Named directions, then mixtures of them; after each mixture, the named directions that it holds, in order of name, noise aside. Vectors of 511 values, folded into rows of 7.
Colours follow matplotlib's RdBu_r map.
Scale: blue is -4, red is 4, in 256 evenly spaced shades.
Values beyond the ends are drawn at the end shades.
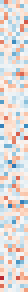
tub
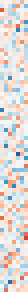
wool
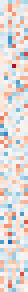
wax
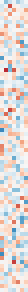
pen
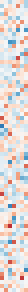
tub, wax, wool.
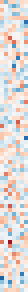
tub, wax, wool.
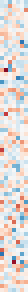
pen.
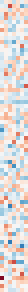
pen, tub, wax.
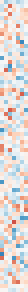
pen.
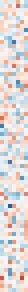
tub, wax, wool.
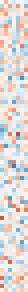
pen, tub, wool.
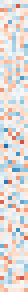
pen, tub, wool.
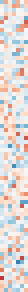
tub, wool.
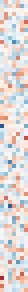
tub, wax.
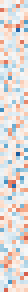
wool.
